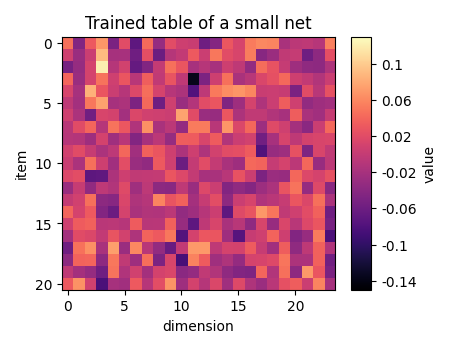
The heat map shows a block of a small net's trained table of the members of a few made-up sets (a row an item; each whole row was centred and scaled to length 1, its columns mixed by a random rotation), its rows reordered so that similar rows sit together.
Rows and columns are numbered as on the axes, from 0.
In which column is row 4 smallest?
11
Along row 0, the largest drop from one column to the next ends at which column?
4
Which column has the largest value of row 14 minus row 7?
17
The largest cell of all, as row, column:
2, 3
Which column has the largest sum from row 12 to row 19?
22
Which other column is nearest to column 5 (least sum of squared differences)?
18
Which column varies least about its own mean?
5
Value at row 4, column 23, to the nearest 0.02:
0.02
